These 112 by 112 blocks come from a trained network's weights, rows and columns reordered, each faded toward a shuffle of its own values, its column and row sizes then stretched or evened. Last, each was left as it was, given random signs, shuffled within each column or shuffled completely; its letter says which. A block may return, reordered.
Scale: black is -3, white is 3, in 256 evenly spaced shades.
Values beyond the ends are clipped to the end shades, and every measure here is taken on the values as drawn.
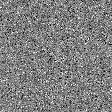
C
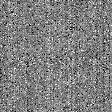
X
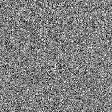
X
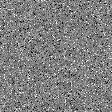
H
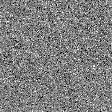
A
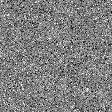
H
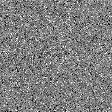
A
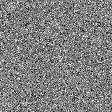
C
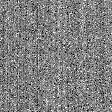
H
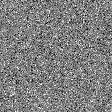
C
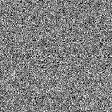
X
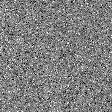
C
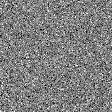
H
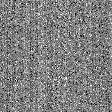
X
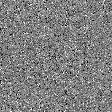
H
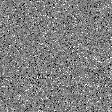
A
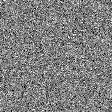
H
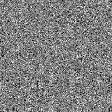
X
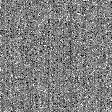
H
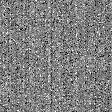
H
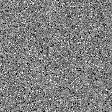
H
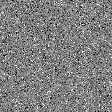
H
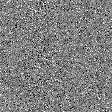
H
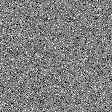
C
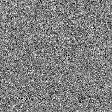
X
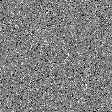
H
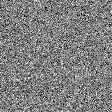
C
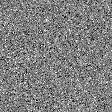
C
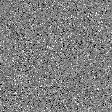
H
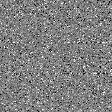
X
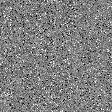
H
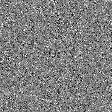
H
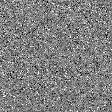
A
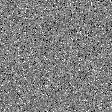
H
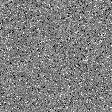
C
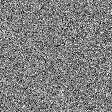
C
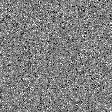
A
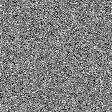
C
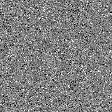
A
